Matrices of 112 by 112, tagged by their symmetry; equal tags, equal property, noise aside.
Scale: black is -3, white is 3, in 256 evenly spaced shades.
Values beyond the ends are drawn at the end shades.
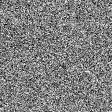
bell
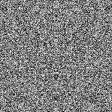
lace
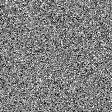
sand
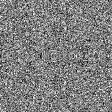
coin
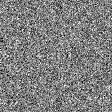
coin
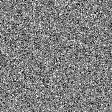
sand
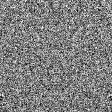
lace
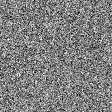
sand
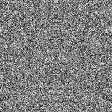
lace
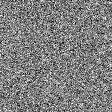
sand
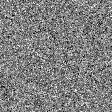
sand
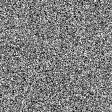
sand
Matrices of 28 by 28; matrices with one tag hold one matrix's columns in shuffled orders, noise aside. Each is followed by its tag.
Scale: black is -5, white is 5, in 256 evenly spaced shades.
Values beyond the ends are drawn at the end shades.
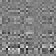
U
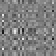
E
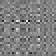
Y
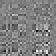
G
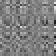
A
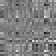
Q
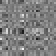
E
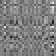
A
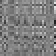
A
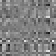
Q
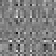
Q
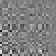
G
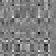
Q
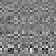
U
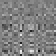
G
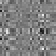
E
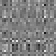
Q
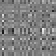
E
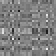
E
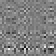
U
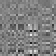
G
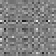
Y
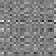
Y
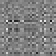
Y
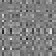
E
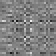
Y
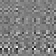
U
